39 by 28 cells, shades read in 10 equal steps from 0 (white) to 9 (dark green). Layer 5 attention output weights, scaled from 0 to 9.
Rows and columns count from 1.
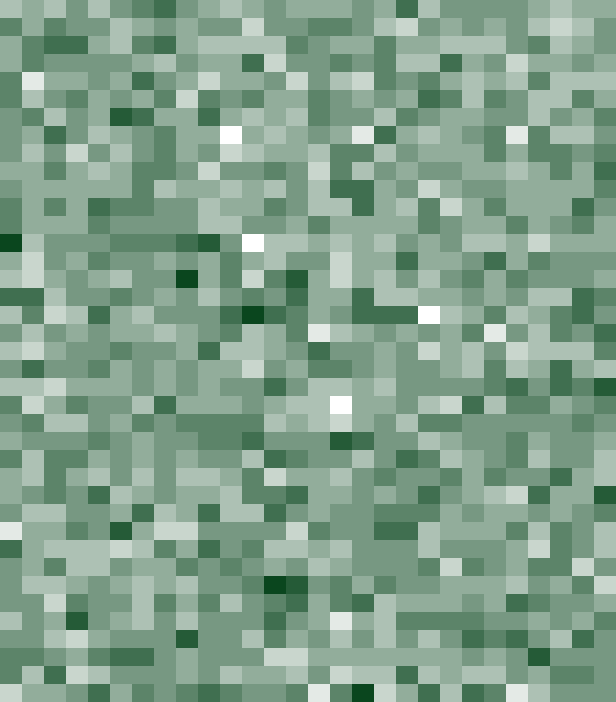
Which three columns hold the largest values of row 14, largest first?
1, 10, 9
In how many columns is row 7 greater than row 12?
12
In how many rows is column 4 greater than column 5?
13
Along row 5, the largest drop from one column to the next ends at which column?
2
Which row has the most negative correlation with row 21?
23
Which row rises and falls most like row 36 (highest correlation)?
16
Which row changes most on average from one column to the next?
39
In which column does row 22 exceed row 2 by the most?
26
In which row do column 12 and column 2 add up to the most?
18
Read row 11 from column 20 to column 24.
2 4 5 5 4
